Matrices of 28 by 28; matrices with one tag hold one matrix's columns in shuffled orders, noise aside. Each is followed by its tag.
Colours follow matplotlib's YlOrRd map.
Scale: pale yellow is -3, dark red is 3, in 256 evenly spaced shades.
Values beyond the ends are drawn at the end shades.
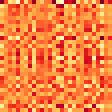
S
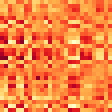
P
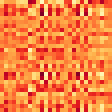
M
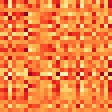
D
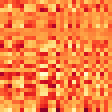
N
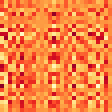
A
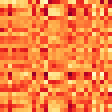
M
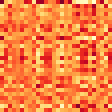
S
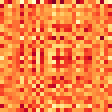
S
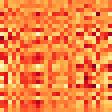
A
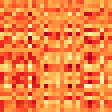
A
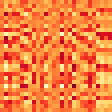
A
